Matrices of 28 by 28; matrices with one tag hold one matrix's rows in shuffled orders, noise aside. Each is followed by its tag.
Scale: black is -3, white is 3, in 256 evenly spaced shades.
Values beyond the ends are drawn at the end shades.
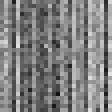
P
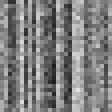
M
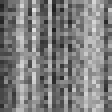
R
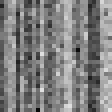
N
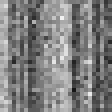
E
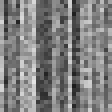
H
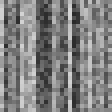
H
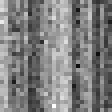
E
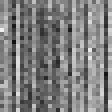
P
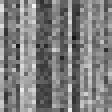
H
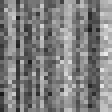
N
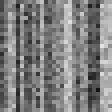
N
